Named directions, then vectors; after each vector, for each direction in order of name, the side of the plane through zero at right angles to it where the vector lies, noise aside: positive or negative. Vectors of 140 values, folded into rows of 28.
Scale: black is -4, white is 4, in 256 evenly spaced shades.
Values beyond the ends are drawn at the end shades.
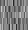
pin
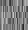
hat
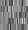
positive, negative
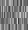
negative, positive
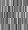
negative, positive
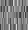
positive, negative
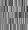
positive, negative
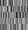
positive, negative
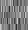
negative, positive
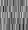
positive, positive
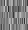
negative, positive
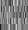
positive, negative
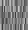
negative, negative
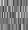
negative, positive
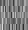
positive, positive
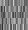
negative, negative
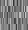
negative, positive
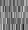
positive, positive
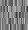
positive, negative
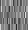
negative, positive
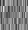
negative, positive
